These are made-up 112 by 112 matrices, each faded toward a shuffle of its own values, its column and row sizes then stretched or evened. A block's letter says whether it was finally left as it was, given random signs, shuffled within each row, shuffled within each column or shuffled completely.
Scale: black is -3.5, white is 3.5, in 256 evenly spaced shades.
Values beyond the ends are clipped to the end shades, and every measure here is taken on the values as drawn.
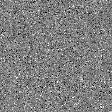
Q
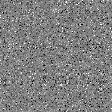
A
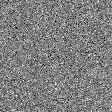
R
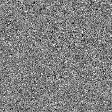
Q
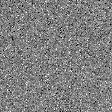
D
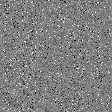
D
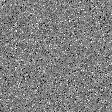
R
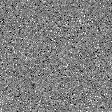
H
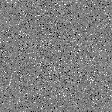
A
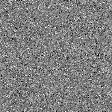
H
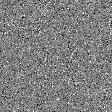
D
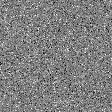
R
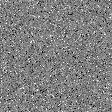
R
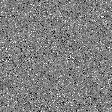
H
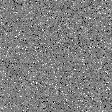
H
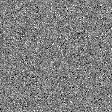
Q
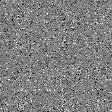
Q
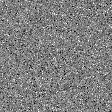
R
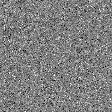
D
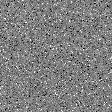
R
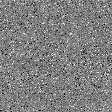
H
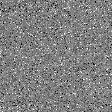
Q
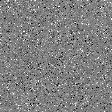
Q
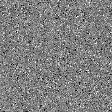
D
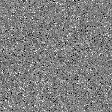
A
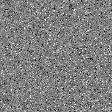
D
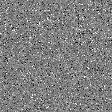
H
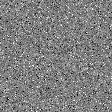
R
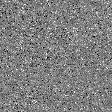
H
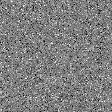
Q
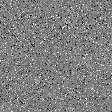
H
